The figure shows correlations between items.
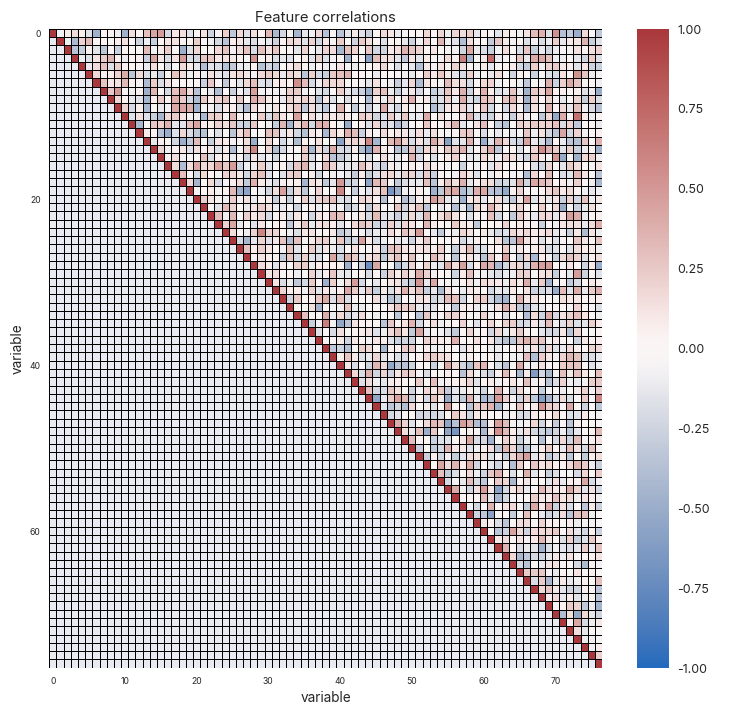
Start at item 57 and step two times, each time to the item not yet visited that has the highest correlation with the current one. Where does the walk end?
61
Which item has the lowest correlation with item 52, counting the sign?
48
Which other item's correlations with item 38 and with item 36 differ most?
35
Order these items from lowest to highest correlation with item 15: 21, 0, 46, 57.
57, 46, 21, 0
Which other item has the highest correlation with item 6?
34
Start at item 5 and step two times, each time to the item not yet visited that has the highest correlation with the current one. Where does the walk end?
10
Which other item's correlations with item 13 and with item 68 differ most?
44
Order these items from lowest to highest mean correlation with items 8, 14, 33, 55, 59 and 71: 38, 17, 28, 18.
38, 17, 18, 28
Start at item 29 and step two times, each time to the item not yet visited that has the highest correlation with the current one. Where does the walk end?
51
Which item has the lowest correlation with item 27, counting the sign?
19
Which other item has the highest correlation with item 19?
40
